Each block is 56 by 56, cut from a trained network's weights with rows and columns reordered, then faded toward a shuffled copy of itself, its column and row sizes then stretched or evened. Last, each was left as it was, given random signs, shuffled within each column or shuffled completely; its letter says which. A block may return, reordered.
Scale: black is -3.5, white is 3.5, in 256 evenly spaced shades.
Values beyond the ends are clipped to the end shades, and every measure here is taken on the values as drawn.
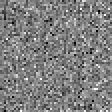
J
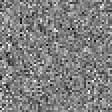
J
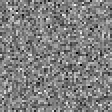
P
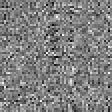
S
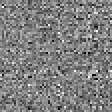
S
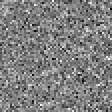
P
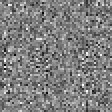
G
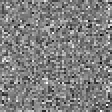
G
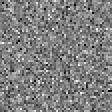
P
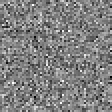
G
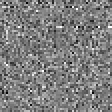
G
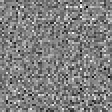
S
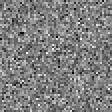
P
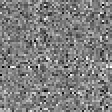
G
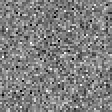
P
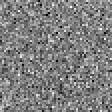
P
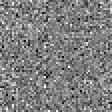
J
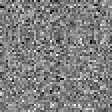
S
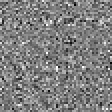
S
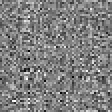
S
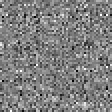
S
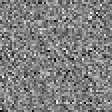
S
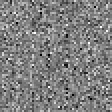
J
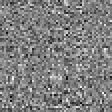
S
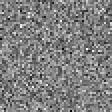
P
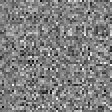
S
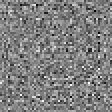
S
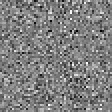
S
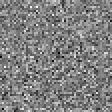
G
